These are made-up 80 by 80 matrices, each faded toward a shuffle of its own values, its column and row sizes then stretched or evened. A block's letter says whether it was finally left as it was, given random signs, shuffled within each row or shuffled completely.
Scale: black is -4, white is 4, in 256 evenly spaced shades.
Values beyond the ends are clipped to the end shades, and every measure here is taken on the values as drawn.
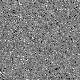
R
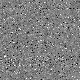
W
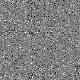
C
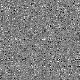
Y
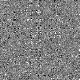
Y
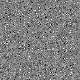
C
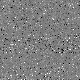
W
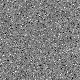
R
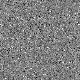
W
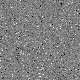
R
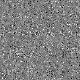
C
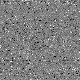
W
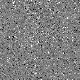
Y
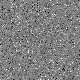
R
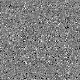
C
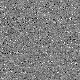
W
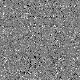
C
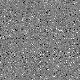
Y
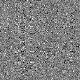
Y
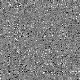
Y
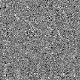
Y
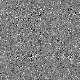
C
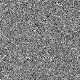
W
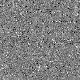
W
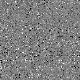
C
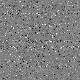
W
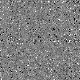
C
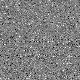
W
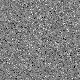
R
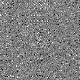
Y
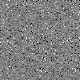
Y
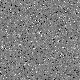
R
